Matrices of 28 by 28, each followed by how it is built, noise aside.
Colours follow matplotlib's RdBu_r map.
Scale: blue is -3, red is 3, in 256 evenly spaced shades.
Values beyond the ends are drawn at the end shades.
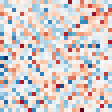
Toeplitz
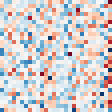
repeating rows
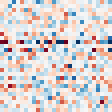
uneven rows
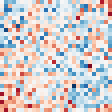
smooth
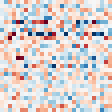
uneven rows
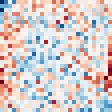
smooth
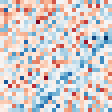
Hankel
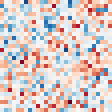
Hankel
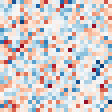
Hankel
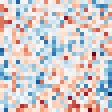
smooth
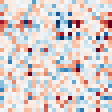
low rank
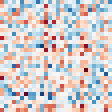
blocks
